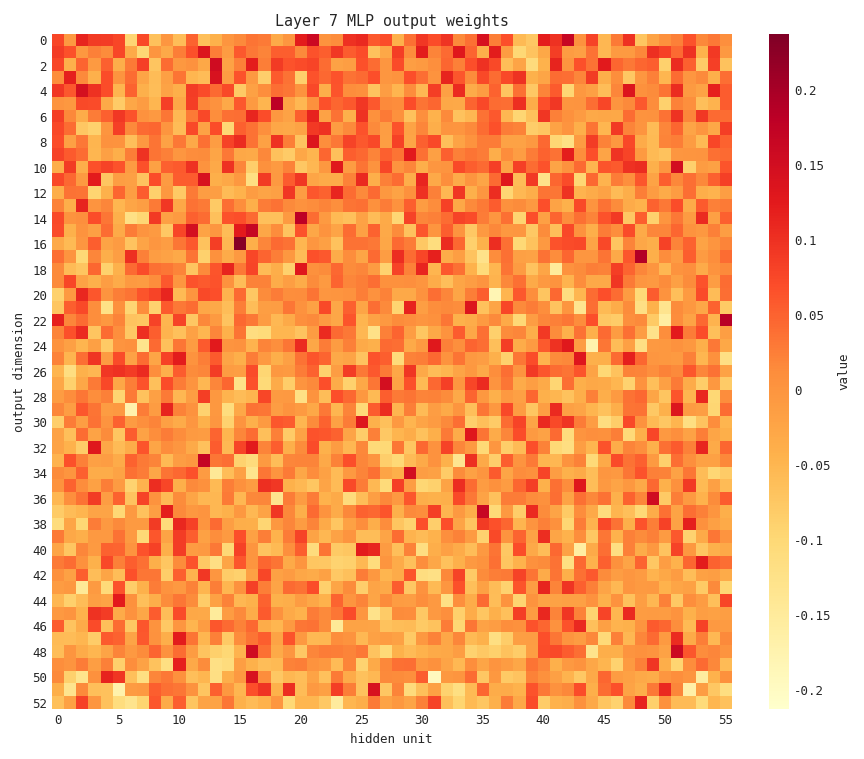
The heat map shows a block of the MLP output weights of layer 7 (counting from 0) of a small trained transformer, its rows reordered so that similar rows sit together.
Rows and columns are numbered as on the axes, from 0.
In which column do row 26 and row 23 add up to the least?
17
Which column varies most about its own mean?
16
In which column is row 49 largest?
10
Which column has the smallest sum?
14
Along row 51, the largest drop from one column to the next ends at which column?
27
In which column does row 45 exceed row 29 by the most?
6
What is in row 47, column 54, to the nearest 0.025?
-0.05
